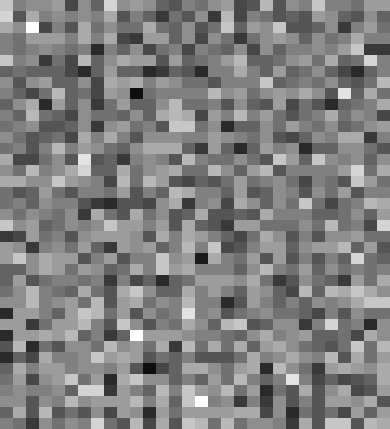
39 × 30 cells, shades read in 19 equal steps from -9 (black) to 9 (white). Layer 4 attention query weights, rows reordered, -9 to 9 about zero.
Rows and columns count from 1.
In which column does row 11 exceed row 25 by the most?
19
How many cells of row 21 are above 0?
15
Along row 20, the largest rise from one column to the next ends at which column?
8
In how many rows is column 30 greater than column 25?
25
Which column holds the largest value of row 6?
29
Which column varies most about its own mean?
3
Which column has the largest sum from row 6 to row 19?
14
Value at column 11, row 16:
-1
